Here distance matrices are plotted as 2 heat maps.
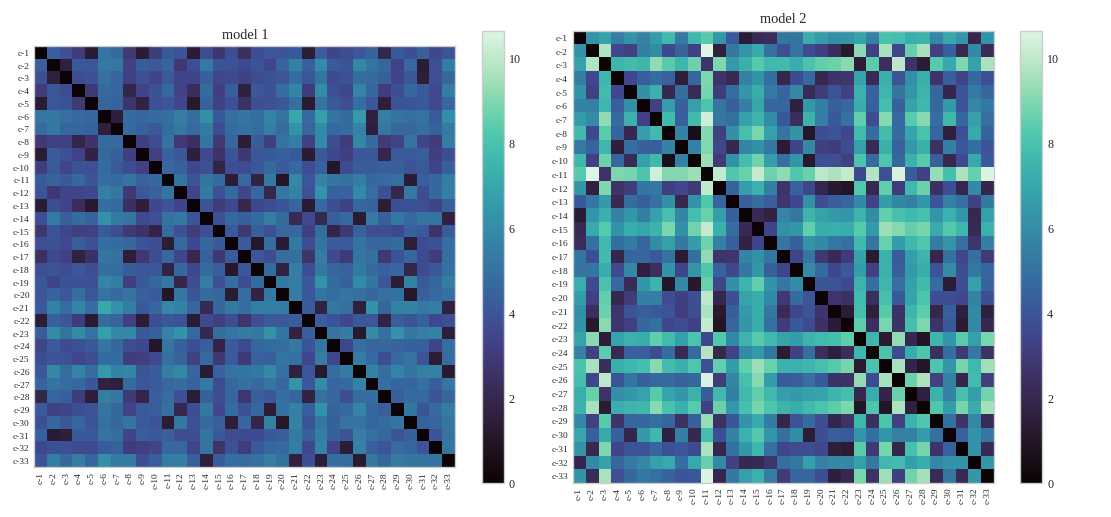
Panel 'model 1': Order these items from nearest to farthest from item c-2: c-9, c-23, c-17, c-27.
c-17, c-9, c-27, c-23
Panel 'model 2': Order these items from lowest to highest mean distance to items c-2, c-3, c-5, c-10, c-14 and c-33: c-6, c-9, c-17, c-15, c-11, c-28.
c-17, c-9, c-6, c-15, c-28, c-11
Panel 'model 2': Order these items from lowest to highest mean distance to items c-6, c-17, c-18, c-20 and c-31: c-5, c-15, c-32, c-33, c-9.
c-9, c-33, c-5, c-32, c-15
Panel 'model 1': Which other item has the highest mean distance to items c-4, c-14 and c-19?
c-6
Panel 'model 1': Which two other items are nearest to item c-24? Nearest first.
c-10, c-15
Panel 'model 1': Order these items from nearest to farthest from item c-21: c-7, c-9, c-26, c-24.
c-26, c-9, c-24, c-7
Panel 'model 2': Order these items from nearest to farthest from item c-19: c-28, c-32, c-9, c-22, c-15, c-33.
c-22, c-33, c-9, c-32, c-28, c-15
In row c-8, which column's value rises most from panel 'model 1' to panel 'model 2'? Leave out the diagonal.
c-15
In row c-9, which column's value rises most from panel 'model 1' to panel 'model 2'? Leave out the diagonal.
c-28
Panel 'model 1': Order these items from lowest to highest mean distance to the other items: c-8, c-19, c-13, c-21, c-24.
c-13, c-8, c-24, c-19, c-21
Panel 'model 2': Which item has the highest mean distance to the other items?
c-11
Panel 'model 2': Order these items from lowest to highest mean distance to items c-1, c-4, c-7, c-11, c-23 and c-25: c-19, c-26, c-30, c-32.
c-32, c-30, c-19, c-26
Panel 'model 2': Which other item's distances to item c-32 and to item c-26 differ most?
c-15
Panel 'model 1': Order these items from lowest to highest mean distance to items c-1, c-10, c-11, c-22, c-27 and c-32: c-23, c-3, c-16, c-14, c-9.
c-9, c-16, c-3, c-14, c-23
